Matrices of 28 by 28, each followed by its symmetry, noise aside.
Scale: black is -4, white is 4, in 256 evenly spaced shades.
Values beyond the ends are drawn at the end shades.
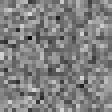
mirrored top to bottom.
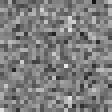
same after a half turn.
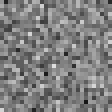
antisymmetric.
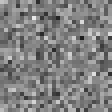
mirrored top to bottom.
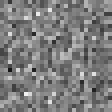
mirrored top to bottom.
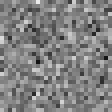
symmetric.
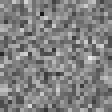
symmetric.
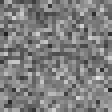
no symmetry.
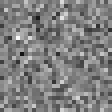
antisymmetric.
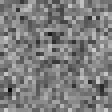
mirrored left to right.
